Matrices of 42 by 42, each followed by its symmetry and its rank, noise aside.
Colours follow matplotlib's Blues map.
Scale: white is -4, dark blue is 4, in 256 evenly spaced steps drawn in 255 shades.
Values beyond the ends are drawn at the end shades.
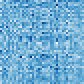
no symmetry, rank five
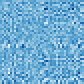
antisymmetric, rank four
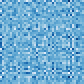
no symmetry, rank three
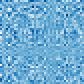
no symmetry, rank three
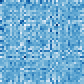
symmetric, rank four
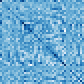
symmetric, rank five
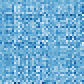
antisymmetric, rank four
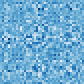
symmetric, rank four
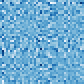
antisymmetric, rank four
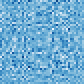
antisymmetric, rank four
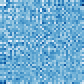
symmetric, rank four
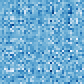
antisymmetric, rank four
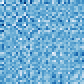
symmetric, rank four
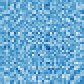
symmetric, rank four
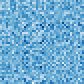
symmetric, rank four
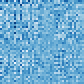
no symmetry, rank four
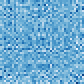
no symmetry, rank four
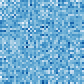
symmetric, rank five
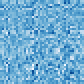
no symmetry, rank five
